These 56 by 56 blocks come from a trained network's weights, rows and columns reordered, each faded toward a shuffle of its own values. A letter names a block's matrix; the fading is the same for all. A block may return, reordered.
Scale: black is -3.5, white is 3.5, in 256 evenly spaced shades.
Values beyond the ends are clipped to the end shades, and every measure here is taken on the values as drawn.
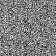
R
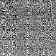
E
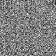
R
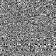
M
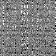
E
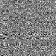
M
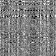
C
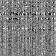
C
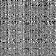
C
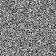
R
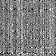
C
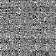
E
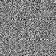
M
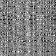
C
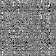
E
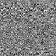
M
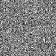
R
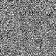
M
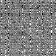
E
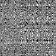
E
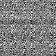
E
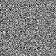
R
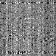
C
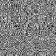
M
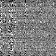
E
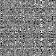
E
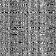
C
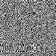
M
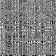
C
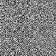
R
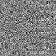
R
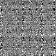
E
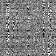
E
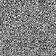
M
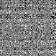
E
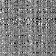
C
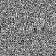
R
